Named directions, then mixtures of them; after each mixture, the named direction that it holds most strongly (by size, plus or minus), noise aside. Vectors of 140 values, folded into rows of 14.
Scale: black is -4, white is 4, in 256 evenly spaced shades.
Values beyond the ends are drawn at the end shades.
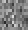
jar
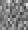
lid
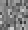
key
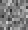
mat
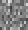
mat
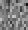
lid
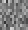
jar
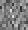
lid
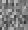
jar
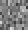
key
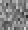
mat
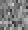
jar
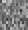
mat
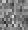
jar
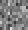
mat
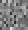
jar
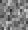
mat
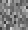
mat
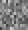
jar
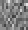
lid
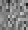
lid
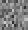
jar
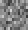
mat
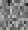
lid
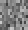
key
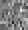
jar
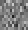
lid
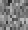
mat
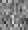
jar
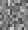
key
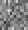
lid
